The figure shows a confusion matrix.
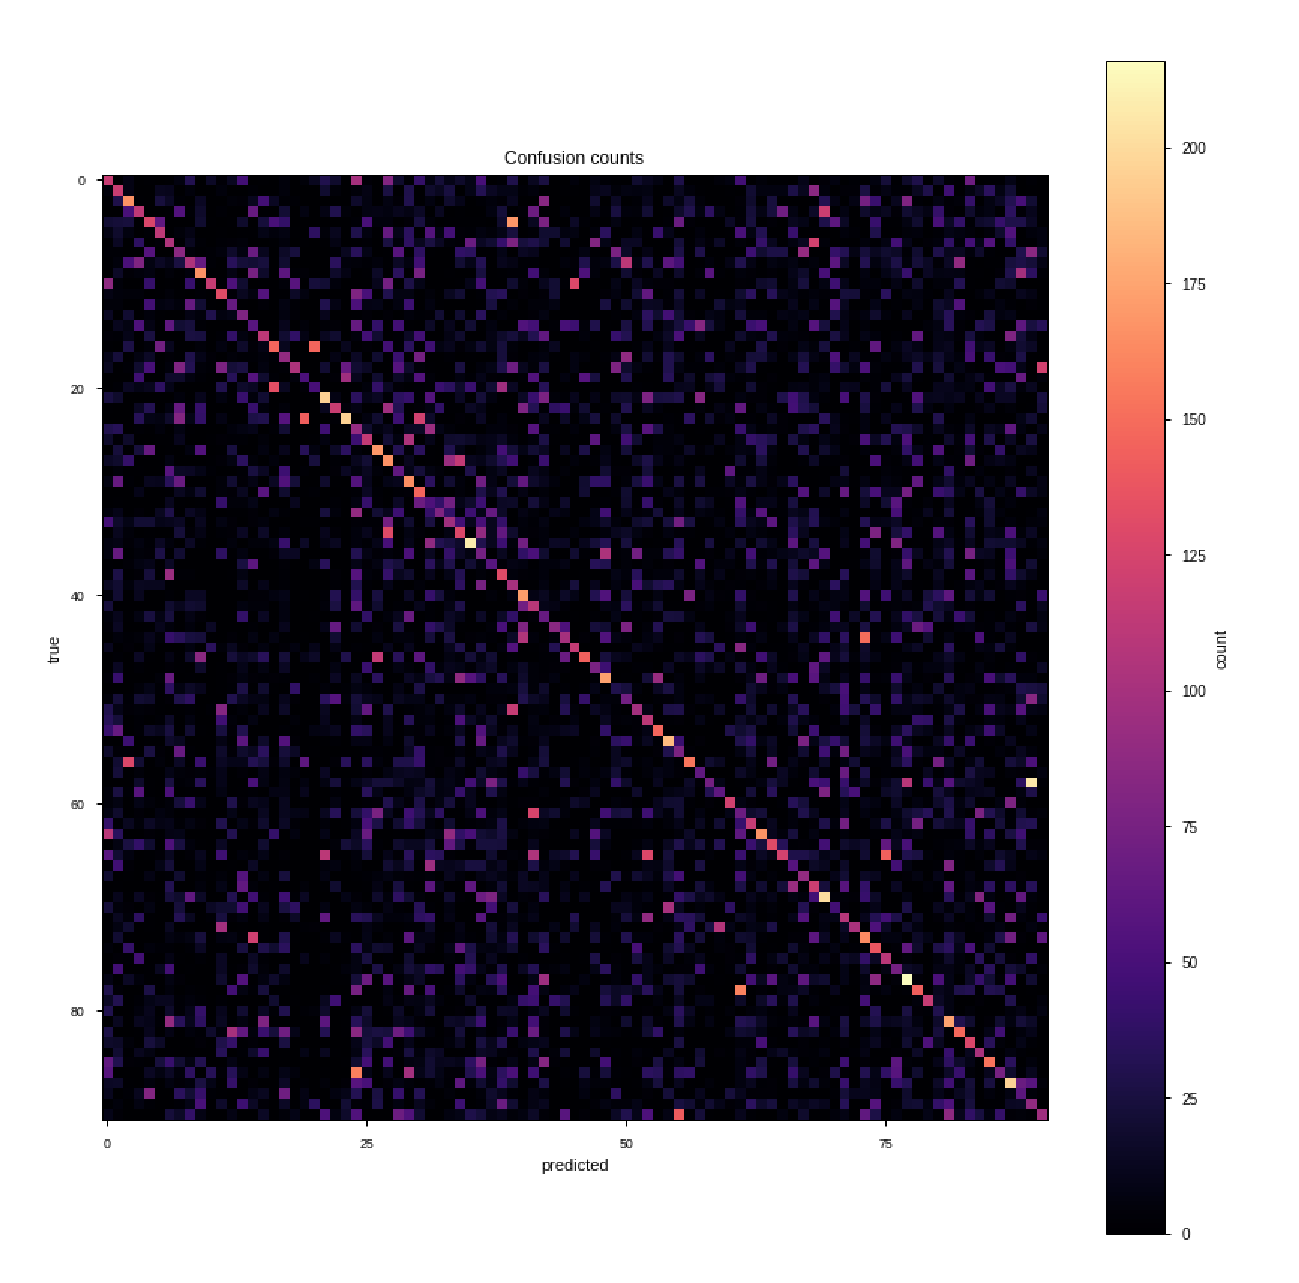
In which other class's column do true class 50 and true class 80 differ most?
89
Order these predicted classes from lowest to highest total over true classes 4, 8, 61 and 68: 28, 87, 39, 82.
28, 87, 82, 39
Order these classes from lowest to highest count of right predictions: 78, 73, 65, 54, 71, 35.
71, 65, 78, 73, 54, 35
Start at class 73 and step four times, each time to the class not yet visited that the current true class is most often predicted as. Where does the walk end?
52
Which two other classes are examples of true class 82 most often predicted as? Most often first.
12, 24
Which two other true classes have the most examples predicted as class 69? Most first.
3, 59
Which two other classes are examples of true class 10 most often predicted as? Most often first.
45, 0
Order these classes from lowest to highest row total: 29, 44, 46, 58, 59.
59, 44, 46, 29, 58
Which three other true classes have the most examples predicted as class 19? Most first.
23, 56, 26
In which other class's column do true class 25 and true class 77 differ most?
29
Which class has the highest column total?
24
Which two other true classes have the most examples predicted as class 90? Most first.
18, 73
